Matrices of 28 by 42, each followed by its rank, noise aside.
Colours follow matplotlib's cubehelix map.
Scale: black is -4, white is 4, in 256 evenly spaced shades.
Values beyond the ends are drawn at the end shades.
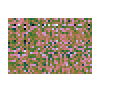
four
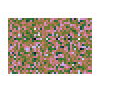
seven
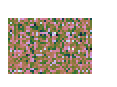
five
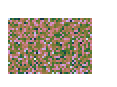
seven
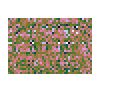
four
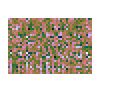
five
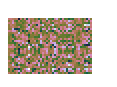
five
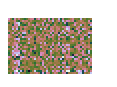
five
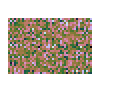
five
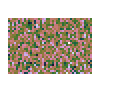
six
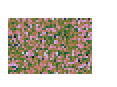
seven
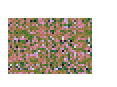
six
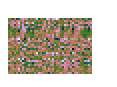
four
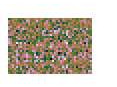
six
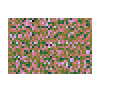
six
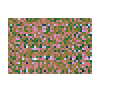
four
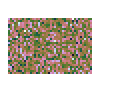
seven
